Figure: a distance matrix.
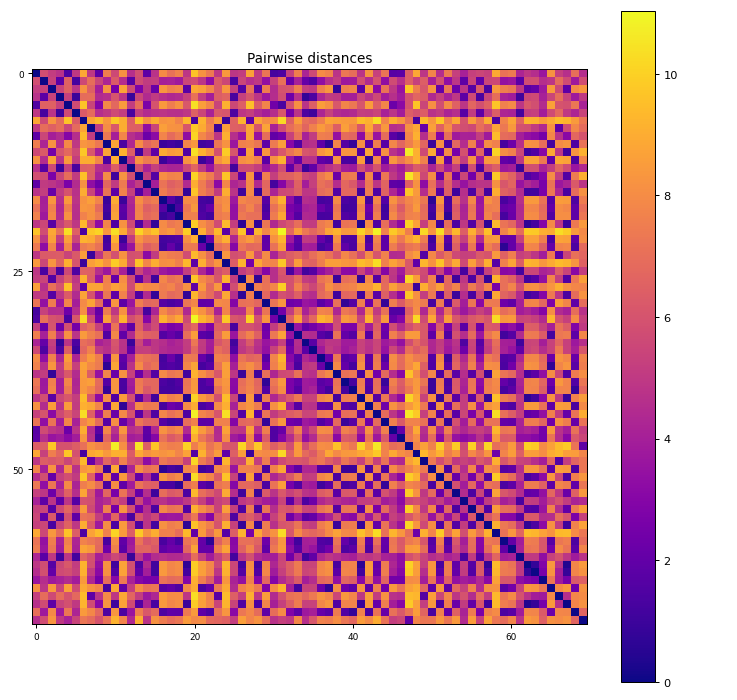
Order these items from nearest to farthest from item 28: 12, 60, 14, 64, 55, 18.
55, 64, 14, 12, 60, 18
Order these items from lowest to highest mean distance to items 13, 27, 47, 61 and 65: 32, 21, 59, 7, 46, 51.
32, 59, 46, 21, 51, 7
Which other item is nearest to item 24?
6
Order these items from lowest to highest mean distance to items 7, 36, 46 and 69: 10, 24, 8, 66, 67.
8, 66, 67, 10, 24
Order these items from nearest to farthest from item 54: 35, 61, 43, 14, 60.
61, 35, 14, 60, 43
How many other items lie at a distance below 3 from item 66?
3
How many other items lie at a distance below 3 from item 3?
10
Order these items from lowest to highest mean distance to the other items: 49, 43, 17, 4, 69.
17, 43, 49, 4, 69
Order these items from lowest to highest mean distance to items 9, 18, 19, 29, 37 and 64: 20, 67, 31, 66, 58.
67, 66, 31, 58, 20
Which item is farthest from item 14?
20
